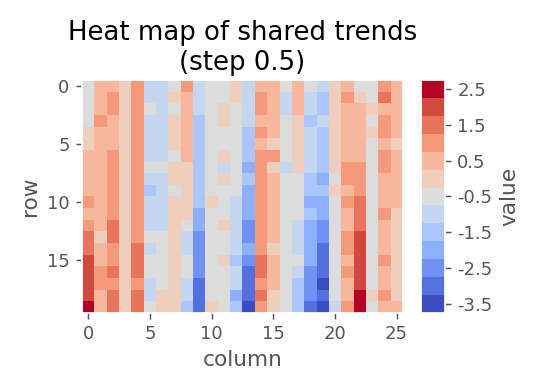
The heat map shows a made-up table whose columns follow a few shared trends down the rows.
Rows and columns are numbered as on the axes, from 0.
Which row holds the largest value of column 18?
0
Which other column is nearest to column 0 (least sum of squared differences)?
22
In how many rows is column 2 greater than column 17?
19
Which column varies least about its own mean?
3
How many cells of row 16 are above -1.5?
22
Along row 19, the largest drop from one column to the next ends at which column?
23
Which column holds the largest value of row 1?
24
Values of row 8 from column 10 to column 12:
-0.5 0 -0.5
